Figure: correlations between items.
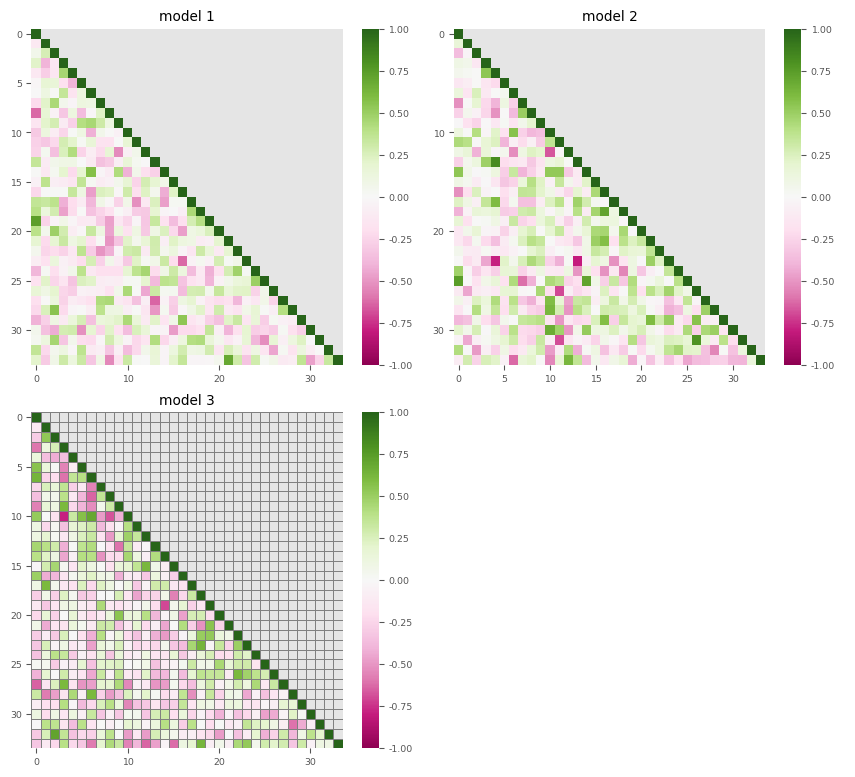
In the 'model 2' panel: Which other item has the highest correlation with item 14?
25
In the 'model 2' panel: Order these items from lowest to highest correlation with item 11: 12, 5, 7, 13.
5, 7, 12, 13
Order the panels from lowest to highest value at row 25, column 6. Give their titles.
model 3, model 1, model 2
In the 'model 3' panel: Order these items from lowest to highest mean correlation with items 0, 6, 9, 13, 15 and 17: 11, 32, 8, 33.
33, 8, 32, 11
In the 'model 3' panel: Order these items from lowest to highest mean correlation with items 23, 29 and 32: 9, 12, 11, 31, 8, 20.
12, 11, 20, 31, 9, 8
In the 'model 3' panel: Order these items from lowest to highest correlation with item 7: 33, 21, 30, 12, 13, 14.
14, 30, 12, 13, 33, 21
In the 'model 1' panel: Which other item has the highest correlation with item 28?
2
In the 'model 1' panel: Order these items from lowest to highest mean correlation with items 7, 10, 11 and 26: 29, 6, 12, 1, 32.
32, 12, 6, 1, 29
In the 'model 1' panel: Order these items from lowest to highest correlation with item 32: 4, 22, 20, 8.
8, 20, 4, 22
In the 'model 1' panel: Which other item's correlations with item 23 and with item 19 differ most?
0
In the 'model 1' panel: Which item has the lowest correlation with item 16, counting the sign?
23
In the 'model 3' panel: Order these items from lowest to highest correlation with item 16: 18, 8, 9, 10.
9, 18, 10, 8
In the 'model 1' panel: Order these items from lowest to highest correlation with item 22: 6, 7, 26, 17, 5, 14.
7, 6, 17, 14, 26, 5
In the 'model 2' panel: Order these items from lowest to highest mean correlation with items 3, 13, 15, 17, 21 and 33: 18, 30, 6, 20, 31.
6, 31, 30, 20, 18
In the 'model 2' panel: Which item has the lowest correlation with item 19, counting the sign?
33
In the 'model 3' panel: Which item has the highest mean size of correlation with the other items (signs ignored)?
6
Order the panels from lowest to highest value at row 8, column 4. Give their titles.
model 2, model 3, model 1
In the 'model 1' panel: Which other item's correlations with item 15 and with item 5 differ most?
12
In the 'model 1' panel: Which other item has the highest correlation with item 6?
14
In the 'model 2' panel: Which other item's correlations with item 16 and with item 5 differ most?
18
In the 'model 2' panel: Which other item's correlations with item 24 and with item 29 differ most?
16
